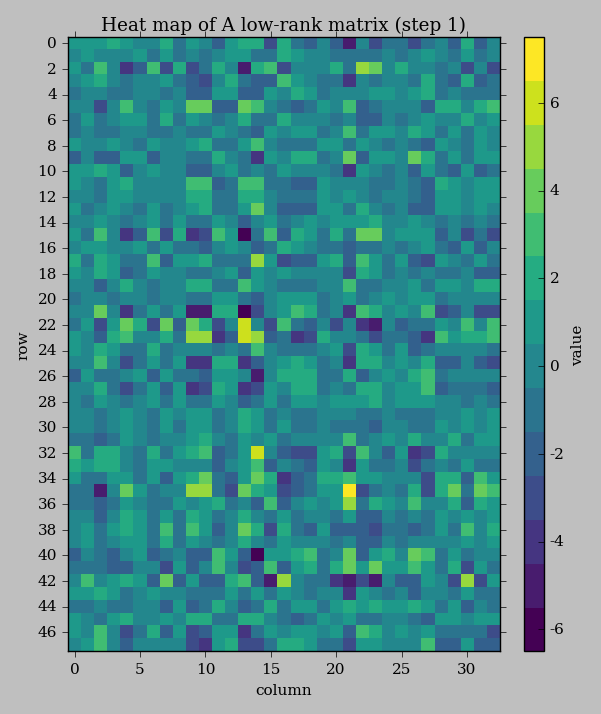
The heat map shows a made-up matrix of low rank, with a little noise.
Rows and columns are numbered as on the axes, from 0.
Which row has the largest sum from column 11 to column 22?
41
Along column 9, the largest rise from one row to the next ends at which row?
22
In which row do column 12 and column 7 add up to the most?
42
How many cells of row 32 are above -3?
28
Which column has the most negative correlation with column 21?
2
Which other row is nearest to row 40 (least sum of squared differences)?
9
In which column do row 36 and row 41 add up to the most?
21
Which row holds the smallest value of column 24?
32
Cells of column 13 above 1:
16
